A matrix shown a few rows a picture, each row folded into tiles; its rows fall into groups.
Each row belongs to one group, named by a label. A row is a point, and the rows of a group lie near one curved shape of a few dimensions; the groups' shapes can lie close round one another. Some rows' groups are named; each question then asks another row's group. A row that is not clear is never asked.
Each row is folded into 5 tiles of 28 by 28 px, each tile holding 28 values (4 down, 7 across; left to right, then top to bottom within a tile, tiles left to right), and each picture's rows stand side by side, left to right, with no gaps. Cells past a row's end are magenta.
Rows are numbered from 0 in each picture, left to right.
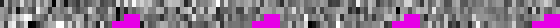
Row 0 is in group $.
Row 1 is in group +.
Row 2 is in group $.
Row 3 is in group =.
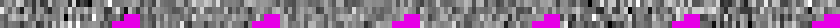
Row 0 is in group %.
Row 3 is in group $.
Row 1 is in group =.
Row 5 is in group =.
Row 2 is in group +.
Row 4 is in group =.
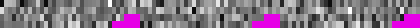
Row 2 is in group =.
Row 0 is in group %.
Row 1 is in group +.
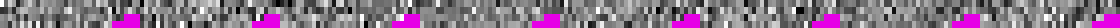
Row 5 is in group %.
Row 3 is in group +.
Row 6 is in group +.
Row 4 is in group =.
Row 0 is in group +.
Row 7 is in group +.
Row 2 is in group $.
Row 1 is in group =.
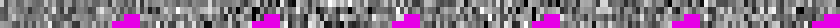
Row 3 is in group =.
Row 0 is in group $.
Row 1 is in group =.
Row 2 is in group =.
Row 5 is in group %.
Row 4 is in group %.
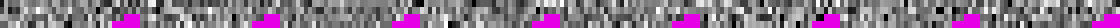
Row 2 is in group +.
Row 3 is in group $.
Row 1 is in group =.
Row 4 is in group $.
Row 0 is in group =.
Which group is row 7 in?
=
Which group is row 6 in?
%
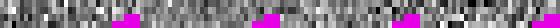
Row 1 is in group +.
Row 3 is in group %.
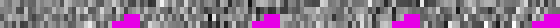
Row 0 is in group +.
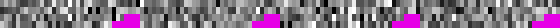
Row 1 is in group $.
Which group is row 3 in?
=
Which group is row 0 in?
=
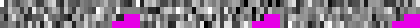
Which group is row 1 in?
=
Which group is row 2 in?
=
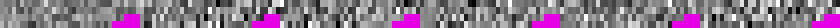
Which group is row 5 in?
=
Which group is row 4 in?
%
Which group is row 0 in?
$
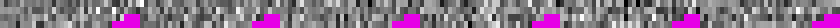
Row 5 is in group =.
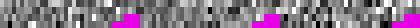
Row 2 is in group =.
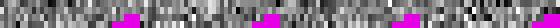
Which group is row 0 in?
%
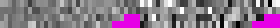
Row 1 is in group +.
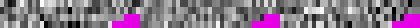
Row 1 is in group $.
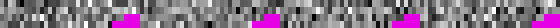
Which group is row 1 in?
=
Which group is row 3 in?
+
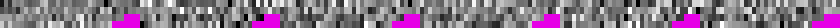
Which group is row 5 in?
+
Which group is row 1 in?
+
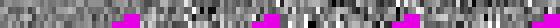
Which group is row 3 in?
%
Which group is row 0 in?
=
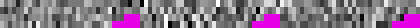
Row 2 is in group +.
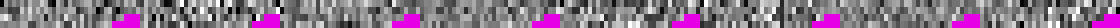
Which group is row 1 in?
=
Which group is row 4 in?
%
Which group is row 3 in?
+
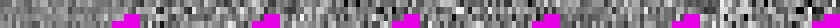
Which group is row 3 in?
=
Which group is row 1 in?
+
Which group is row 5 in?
%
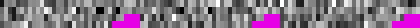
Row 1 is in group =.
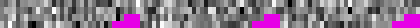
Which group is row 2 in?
=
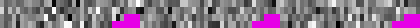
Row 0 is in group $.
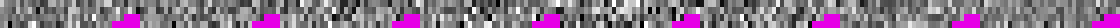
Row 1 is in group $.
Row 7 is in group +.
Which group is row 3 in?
$
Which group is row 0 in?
$
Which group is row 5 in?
%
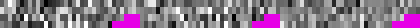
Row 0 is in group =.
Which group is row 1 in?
=
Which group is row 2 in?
$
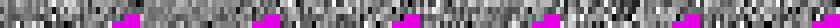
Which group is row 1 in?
=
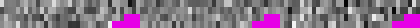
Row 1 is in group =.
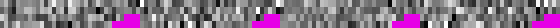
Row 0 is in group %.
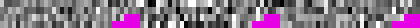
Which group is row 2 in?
$
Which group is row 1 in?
=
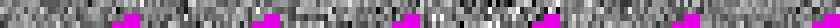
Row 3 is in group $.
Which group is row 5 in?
=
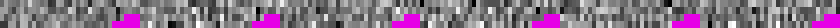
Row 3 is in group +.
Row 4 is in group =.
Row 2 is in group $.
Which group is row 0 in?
+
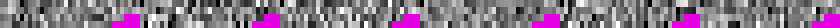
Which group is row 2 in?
=
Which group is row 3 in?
+
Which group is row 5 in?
$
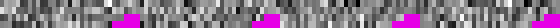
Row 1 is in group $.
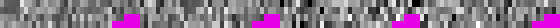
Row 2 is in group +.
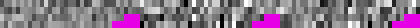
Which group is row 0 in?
+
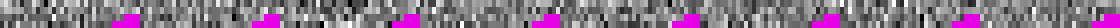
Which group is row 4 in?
=
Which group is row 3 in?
=
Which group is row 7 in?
=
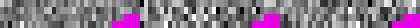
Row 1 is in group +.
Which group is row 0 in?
+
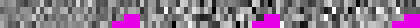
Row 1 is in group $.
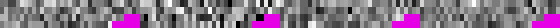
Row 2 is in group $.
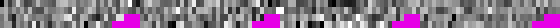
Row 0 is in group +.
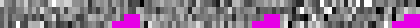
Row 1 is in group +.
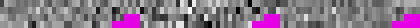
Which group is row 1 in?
%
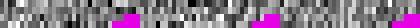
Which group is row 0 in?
=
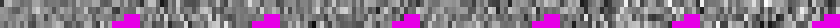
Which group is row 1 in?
=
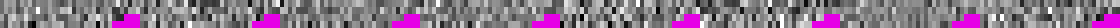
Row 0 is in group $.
